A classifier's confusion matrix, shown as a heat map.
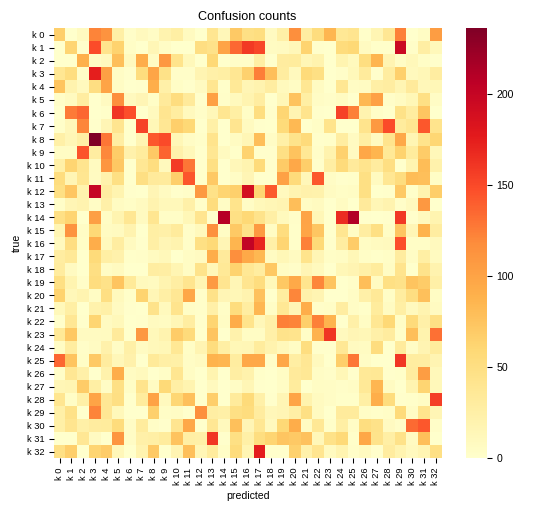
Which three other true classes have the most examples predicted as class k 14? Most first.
k 1, k 25, k 12
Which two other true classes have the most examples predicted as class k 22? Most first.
k 11, k 19
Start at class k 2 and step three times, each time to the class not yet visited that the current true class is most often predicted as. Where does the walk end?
k 8
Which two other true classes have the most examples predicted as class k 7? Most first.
k 23, k 2
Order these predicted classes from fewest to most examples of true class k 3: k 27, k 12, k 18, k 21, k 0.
k 27, k 12, k 0, k 21, k 18
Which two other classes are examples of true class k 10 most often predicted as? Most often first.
k 11, k 4
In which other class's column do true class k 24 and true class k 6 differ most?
k 5
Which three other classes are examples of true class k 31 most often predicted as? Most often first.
k 13, k 5, k 26
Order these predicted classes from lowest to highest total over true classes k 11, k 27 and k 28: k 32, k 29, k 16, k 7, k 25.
k 25, k 29, k 16, k 7, k 32
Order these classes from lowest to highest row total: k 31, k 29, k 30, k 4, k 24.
k 24, k 4, k 29, k 30, k 31
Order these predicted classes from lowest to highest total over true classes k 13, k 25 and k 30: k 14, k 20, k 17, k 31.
k 14, k 17, k 20, k 31
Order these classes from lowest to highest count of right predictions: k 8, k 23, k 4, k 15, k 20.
k 15, k 4, k 20, k 8, k 23
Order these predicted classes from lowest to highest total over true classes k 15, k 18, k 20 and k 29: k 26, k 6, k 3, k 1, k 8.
k 6, k 26, k 8, k 1, k 3
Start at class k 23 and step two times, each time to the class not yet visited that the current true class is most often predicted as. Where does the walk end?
k 17
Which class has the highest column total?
k 3
